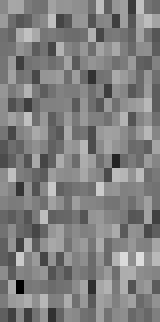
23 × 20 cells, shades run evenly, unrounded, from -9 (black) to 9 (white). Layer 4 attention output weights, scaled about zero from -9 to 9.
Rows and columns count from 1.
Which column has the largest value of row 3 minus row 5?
3
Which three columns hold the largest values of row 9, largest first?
4, 16, 2
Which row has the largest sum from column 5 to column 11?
22
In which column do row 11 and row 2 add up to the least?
12
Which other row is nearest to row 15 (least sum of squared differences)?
7
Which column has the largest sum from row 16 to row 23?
13
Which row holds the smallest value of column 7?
23
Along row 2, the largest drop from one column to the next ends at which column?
8
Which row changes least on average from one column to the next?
15
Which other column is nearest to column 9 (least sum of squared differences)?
11
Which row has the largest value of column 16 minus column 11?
19
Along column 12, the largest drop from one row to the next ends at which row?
6
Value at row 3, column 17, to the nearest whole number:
-2
